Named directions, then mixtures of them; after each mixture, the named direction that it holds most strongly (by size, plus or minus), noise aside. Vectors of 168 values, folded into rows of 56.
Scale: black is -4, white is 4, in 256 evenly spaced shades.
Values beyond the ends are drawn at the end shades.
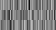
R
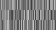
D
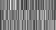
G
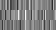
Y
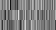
Y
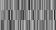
R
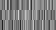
Y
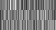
G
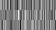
Y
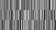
D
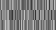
D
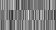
D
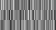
R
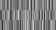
Y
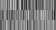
G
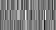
Y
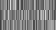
G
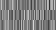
D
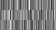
R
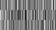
Y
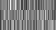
G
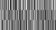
G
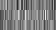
Y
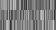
G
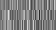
D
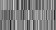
R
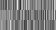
R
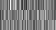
G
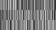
G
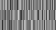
R
